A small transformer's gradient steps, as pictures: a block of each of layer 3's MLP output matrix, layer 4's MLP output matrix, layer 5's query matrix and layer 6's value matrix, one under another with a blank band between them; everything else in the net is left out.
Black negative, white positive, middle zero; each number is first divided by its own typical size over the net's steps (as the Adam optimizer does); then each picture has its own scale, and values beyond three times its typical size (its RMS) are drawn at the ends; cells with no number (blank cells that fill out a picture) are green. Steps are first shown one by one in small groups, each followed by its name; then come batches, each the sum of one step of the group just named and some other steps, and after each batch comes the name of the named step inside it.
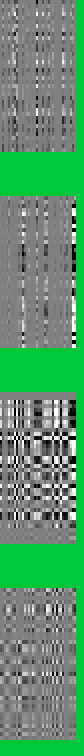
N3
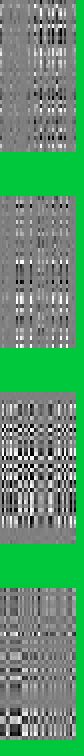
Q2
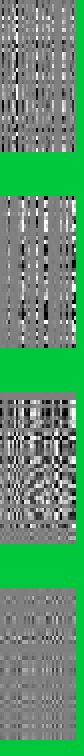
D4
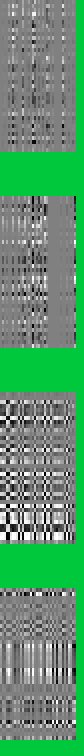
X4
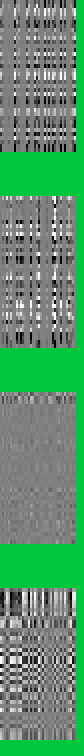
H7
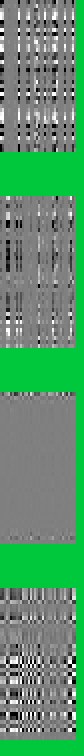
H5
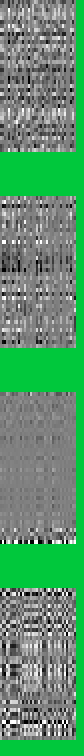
H5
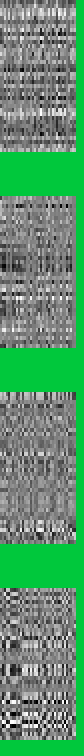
Q2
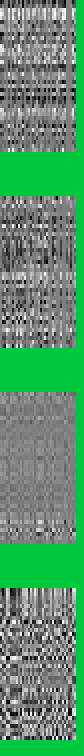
H5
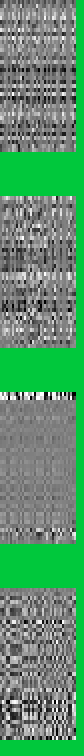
H5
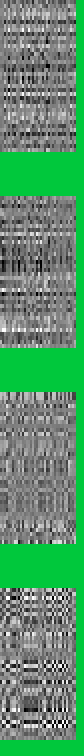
H7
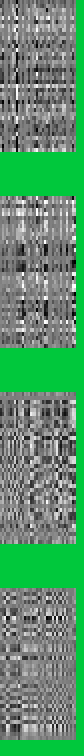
D4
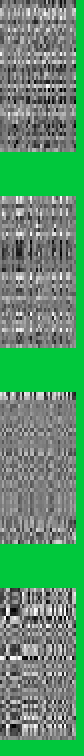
H7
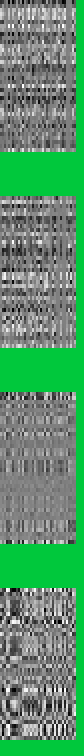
H5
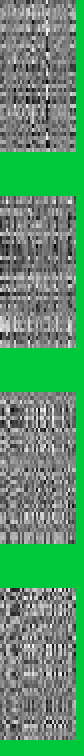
X4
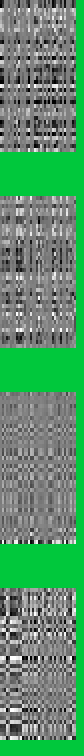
H7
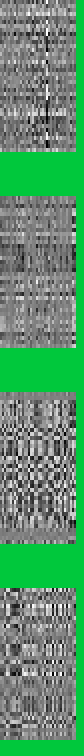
N3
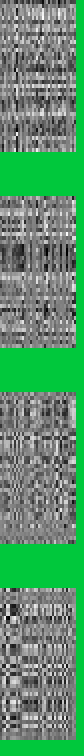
D4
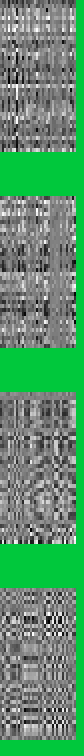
D4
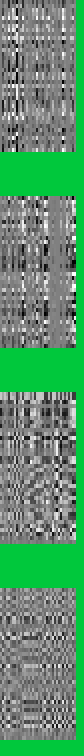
D4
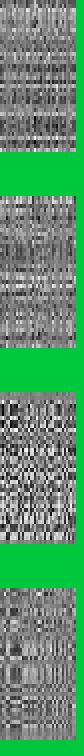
X4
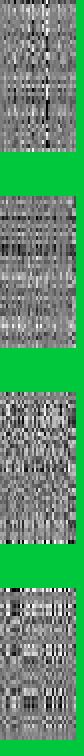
N3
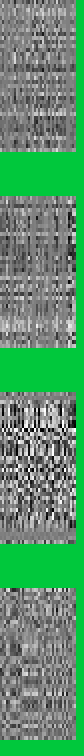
N3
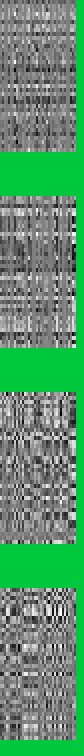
N3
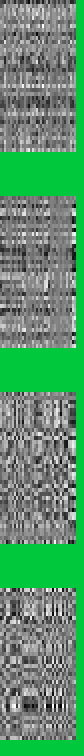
N3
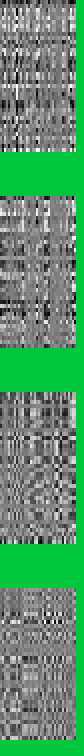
D4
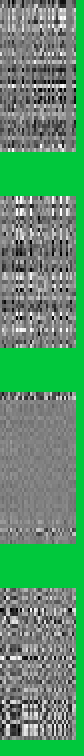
Q2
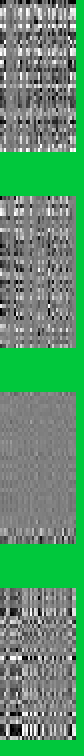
Q2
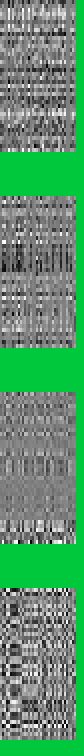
H5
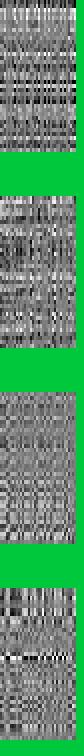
H7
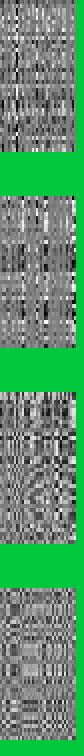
D4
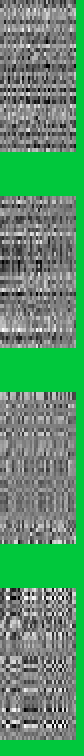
H7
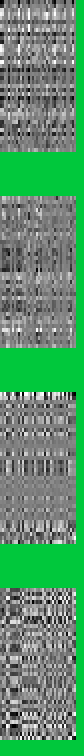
H5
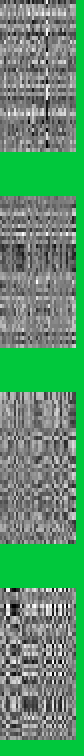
N3
